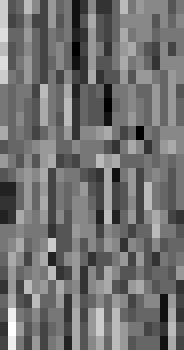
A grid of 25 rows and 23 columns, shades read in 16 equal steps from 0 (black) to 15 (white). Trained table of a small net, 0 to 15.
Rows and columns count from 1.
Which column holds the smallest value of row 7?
14
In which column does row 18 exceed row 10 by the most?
18
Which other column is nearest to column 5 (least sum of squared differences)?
8
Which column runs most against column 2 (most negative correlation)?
21
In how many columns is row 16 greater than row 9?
11
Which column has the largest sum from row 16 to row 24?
2
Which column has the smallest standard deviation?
3
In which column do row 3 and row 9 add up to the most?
1
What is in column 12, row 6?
10
